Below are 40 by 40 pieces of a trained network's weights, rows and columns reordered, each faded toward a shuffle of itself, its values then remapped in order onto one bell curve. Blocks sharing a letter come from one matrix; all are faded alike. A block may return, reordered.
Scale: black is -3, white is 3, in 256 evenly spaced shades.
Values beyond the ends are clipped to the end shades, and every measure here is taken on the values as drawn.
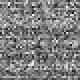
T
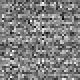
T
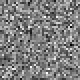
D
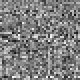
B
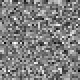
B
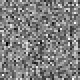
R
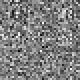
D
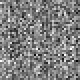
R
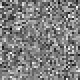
D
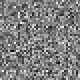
B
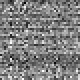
T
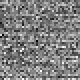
T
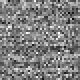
T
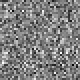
B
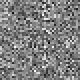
D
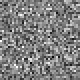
D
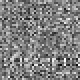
B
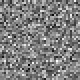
D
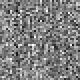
R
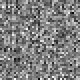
R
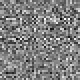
B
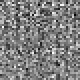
R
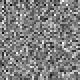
B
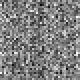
R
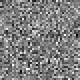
B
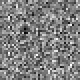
R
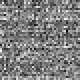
T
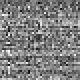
T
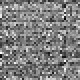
T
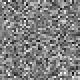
D
